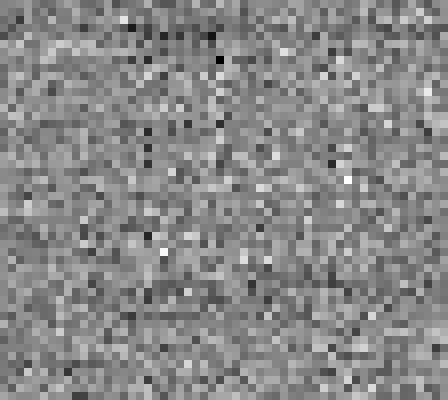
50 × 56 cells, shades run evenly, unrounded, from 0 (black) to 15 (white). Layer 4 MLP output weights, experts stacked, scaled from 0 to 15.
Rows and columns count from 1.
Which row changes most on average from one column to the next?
10
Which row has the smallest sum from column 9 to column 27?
4
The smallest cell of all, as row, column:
8, 28
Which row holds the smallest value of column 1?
5
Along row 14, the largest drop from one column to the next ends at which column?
24
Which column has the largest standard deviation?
19
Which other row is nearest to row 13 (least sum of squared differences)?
39
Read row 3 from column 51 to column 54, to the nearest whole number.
12 10 8 12
